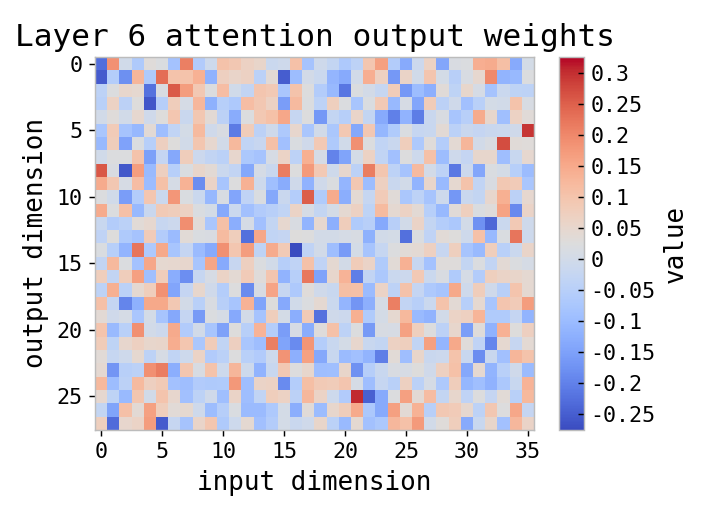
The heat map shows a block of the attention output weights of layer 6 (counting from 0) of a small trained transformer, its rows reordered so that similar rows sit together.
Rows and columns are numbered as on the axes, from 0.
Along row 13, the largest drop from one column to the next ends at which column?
12
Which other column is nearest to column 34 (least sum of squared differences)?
28
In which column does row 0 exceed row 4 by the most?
23
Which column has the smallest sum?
2
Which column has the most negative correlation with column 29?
22
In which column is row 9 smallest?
8
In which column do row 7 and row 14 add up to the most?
3
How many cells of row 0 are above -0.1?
32
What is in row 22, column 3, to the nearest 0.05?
0.05
